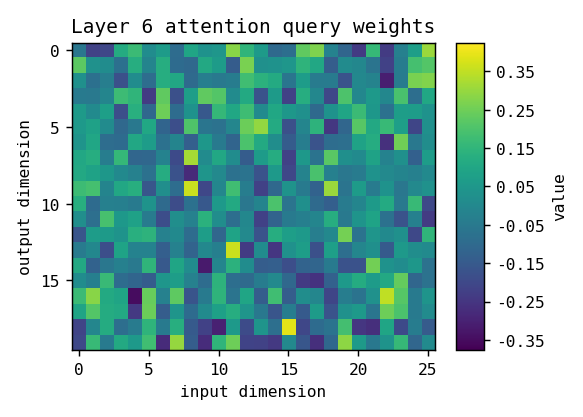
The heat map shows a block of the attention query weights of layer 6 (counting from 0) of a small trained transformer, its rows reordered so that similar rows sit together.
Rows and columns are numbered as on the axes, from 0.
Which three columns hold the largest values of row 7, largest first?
8, 18, 3
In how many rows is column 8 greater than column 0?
8
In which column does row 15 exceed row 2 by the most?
22
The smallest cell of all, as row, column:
16, 4
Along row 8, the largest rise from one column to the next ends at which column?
9
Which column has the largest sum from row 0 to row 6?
12
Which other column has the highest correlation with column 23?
10
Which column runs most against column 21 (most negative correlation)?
15
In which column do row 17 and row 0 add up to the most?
11
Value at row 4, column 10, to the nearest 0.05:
0.15
